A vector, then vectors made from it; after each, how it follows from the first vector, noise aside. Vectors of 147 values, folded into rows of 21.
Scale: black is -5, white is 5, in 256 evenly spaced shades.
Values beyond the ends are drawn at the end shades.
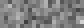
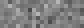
partly zeroed.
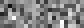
wrapped around, scaled up.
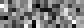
reversed, scaled up.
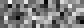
negated, scaled up.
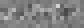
reversed, negated, partly zeroed.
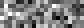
wrapped around, negated, scaled up.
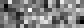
negated, scaled up.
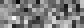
wrapped around, negated, scaled up.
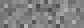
reversed, partly zeroed.
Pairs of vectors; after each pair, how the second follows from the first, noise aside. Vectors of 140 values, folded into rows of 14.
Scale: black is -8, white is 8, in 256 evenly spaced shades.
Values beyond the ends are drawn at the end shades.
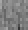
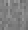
reversed, negated, shrunk.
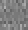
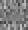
scaled up.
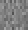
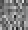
reversed, scaled up.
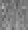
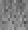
reversed, negated.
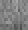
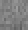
shrunk.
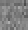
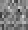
reversed, scaled up.
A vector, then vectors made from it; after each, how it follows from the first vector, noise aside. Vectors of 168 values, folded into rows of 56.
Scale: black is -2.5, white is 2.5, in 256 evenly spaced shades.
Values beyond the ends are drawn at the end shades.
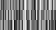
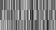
wrapped around, negated, shrunk.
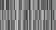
wrapped around, shrunk.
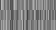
wrapped around, negated, shrunk.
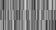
shrunk.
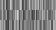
wrapped around, negated, shrunk.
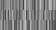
shrunk.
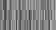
wrapped around, negated, shrunk.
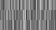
shrunk.
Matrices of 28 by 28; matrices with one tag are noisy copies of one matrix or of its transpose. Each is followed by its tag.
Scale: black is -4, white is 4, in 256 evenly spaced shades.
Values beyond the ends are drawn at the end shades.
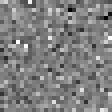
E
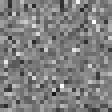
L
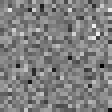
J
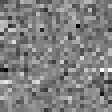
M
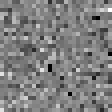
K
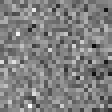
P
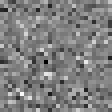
L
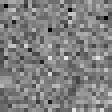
E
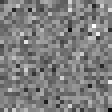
J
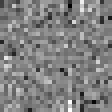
M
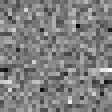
M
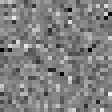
E
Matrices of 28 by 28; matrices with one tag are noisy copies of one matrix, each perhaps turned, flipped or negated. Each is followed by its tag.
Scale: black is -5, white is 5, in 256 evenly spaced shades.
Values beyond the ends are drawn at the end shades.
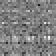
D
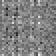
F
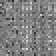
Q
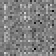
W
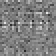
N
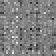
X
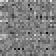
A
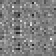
D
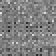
Q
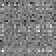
W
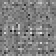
N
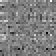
A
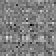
D
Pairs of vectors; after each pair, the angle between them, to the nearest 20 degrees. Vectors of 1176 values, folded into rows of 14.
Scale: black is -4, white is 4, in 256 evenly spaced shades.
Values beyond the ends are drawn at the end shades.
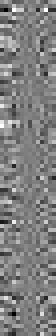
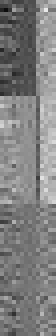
60 degrees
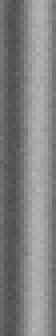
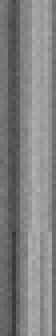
20 degrees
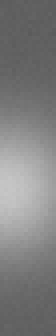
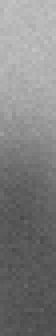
120 degrees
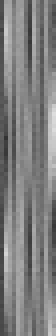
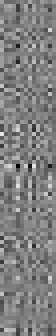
100 degrees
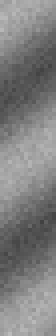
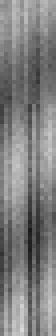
40 degrees
